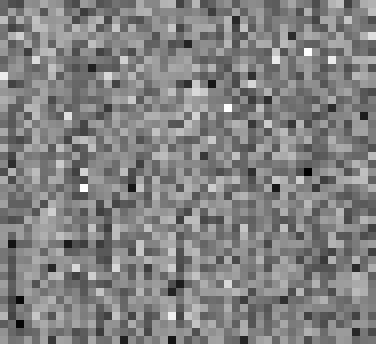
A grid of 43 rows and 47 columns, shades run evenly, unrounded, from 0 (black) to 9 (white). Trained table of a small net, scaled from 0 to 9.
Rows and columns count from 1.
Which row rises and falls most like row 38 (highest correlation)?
28
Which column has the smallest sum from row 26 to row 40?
2
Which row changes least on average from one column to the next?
12
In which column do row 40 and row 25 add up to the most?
22
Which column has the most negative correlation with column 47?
26
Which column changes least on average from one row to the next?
21
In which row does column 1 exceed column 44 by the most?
10
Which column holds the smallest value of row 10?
32
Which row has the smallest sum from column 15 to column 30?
11
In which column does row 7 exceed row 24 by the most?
35
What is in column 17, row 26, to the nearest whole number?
3
